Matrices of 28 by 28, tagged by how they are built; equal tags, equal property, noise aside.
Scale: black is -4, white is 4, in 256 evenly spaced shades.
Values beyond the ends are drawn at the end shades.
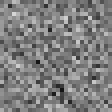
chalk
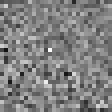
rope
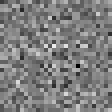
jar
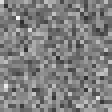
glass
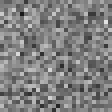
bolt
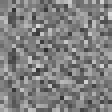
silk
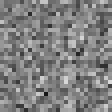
bolt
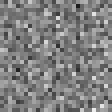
silk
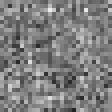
jar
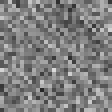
chalk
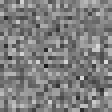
bolt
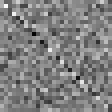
glass
